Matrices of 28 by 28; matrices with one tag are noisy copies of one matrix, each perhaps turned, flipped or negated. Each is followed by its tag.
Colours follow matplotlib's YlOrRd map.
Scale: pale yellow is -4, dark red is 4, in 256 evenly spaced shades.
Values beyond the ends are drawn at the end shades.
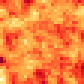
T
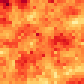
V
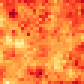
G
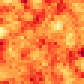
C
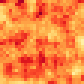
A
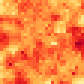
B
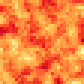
C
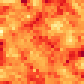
C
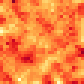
C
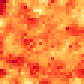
T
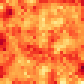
A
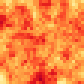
B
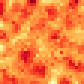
C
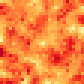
C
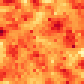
C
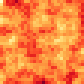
A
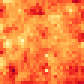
G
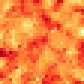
C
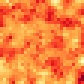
T
